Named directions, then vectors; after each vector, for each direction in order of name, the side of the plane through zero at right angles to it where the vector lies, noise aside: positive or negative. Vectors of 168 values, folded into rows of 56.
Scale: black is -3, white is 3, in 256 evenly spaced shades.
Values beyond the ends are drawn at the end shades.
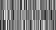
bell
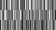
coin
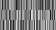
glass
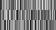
positive, positive, negative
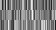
positive, negative, positive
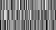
positive, positive, negative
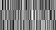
positive, negative, positive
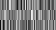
positive, positive, positive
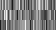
positive, positive, negative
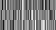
positive, negative, positive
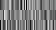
positive, positive, positive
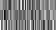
negative, negative, negative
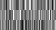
negative, positive, positive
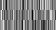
negative, positive, negative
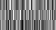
negative, positive, positive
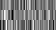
positive, positive, positive
